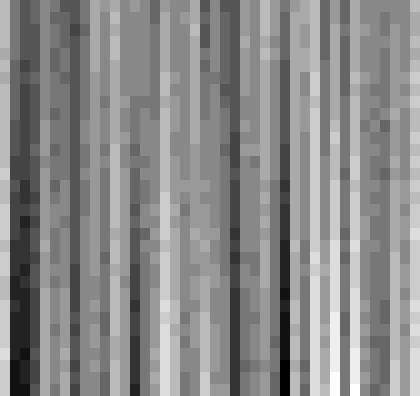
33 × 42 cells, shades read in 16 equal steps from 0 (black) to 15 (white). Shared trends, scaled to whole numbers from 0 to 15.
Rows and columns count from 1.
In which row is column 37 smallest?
11
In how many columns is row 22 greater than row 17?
10
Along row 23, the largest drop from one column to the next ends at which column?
2
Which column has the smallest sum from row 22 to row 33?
29
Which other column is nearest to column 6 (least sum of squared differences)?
9
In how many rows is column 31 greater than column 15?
14
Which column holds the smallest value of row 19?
3
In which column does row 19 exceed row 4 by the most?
21
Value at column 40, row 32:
12
